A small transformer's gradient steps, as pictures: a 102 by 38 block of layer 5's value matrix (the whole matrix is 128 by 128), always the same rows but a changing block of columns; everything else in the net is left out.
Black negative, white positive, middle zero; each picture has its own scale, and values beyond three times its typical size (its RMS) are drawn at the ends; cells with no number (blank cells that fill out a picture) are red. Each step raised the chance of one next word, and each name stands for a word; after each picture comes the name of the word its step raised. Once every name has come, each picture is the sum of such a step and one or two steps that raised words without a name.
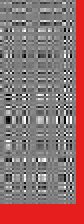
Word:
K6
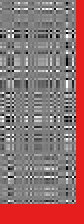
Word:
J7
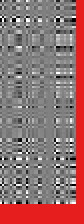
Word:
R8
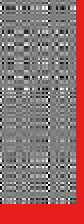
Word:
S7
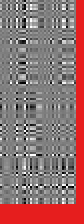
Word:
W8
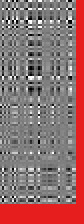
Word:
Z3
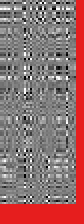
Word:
K6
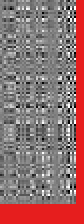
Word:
K6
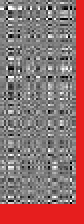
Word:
J7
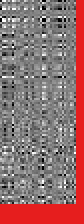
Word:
R8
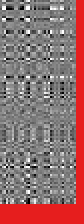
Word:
S7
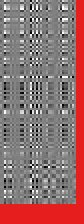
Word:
S7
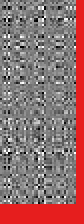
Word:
R8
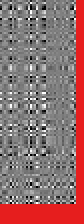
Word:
W8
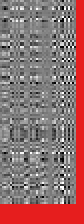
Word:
R8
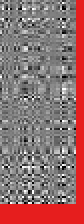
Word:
S7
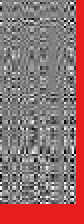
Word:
K6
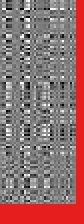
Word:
J7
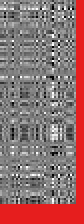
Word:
S7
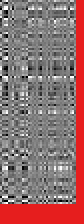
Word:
Z3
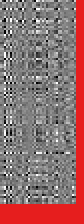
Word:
Z3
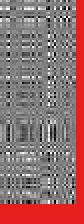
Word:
R8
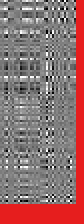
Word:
Z3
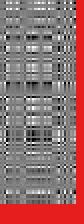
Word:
J7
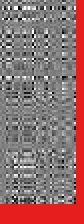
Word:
S7
